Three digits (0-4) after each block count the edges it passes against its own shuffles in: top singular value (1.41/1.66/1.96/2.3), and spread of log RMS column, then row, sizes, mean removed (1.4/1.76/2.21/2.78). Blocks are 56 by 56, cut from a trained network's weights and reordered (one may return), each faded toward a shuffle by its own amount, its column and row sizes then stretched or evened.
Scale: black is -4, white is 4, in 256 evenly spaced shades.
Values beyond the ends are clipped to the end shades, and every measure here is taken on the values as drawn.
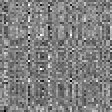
4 4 0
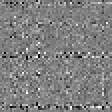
3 2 3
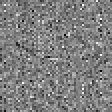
0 3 0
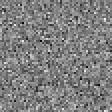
1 0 0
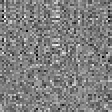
3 1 2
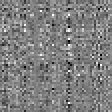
3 4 2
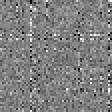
2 3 2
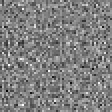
3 1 1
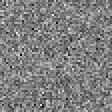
0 0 1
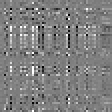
4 4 4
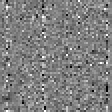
0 3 0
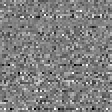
1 0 4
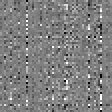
3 4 1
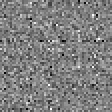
1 2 2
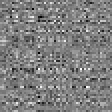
4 3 4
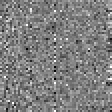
2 3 0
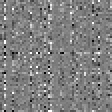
2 4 1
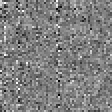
1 3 0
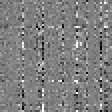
3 4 2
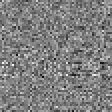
2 0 2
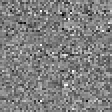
0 1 3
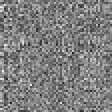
3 2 1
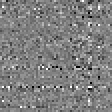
1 2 3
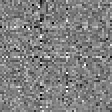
2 1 1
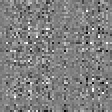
0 4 3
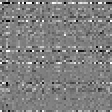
4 2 4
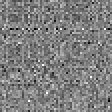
3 0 1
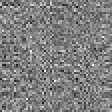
3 2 2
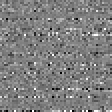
2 0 4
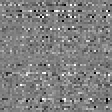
0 1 4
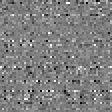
1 1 4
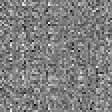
2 3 0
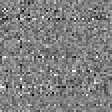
1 1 3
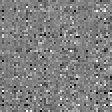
0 3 3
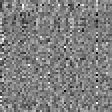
3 3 1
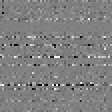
2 0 4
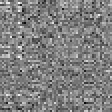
3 2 2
